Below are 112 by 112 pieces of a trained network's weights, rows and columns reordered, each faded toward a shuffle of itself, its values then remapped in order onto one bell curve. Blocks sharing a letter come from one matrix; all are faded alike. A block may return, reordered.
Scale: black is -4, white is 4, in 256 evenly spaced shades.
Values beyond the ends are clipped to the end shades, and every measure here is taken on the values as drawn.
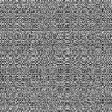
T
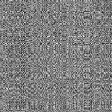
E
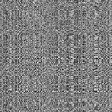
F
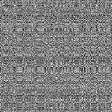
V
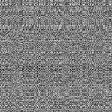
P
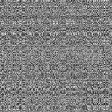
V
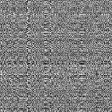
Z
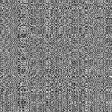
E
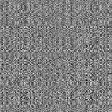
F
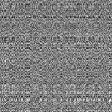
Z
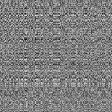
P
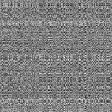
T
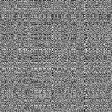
P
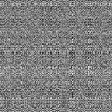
T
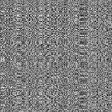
F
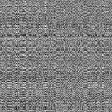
T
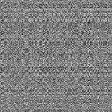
V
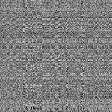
V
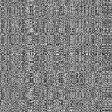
E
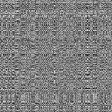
T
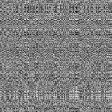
P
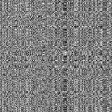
F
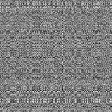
P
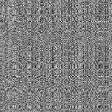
F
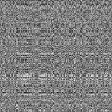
Z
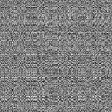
P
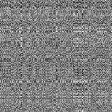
P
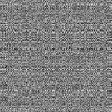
P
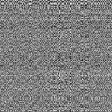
P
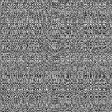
P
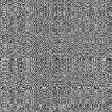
E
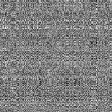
V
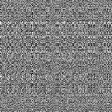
V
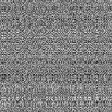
Z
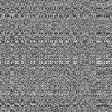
P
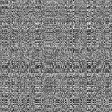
T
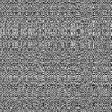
T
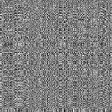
F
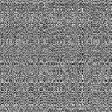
V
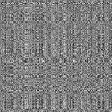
F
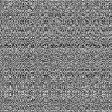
Z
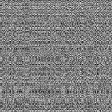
T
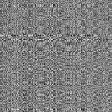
E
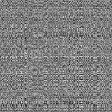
V
